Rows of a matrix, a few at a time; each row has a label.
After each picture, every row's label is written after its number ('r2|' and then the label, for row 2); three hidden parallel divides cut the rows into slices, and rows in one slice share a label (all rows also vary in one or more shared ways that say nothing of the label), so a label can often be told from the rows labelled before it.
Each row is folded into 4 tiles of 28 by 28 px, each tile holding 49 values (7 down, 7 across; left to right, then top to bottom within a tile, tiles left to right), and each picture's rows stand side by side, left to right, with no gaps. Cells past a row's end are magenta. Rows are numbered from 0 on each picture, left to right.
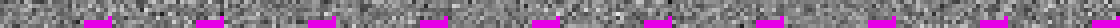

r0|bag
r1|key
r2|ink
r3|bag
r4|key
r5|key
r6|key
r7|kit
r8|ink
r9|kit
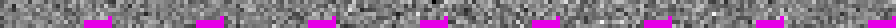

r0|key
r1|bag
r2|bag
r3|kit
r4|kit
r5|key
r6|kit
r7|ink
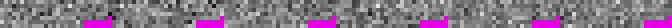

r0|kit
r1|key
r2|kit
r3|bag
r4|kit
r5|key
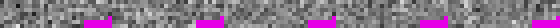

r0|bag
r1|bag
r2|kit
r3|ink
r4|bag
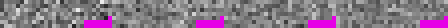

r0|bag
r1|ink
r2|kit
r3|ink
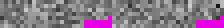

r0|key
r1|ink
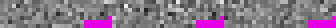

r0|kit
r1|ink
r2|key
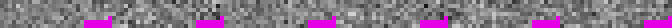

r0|bag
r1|kit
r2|kit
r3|bag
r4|bag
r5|key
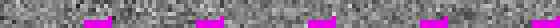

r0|key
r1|key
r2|kit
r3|kit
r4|bag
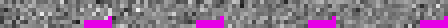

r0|key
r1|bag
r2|ink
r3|kit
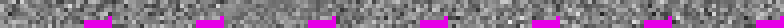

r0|ink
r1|bag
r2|bag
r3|key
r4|key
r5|bag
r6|kit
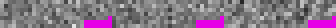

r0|kit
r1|key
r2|ink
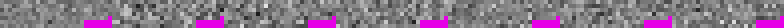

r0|bag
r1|bag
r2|bag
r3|ink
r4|kit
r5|bag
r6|ink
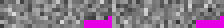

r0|key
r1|ink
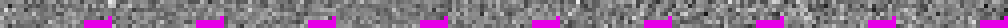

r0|ink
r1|kit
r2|bag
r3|kit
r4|bag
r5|key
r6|key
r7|kit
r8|bag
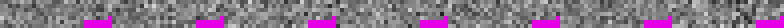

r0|ink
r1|key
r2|kit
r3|key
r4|kit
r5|ink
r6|ink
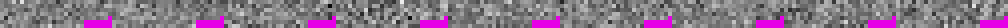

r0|ink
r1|bag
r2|bag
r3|ink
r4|key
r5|key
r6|bag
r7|bag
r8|ink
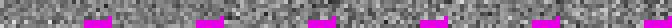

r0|ink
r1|kit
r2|key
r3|key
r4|bag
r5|key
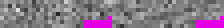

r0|ink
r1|kit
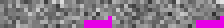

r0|key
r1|ink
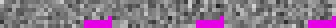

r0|bag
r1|kit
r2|ink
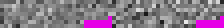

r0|bag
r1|key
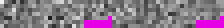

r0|bag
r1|kit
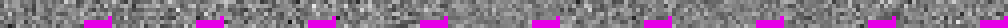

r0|bag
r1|bag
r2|ink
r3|key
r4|bag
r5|ink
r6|kit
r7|ink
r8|key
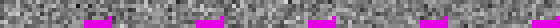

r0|key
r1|key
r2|key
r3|kit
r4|kit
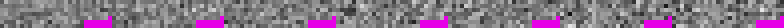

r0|bag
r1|key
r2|bag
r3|ink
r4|kit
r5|kit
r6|key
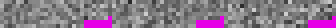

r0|bag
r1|ink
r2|kit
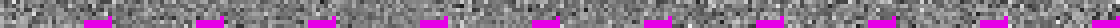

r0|ink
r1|kit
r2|kit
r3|kit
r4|ink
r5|ink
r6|key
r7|ink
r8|key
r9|ink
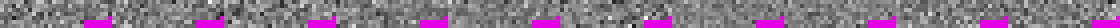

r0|bag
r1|kit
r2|ink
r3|bag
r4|ink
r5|kit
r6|kit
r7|bag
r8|kit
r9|bag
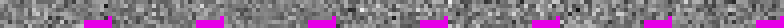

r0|bag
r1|bag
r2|kit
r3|key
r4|ink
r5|bag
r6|ink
